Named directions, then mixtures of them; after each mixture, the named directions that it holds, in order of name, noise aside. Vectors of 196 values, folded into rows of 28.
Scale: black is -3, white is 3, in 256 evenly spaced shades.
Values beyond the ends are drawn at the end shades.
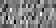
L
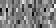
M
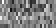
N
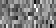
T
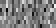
M.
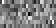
L, N, T.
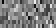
N, T.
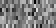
M, T.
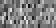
L, M.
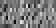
L.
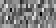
L.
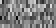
N.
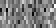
M.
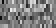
N.
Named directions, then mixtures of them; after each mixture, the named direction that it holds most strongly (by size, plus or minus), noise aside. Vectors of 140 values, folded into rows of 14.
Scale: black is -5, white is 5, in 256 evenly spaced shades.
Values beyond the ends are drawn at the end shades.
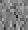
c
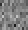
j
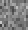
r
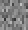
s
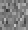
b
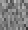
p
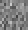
c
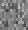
b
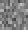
s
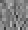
c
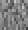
p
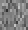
b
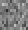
b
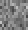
r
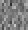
s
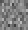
s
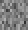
c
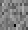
j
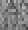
p
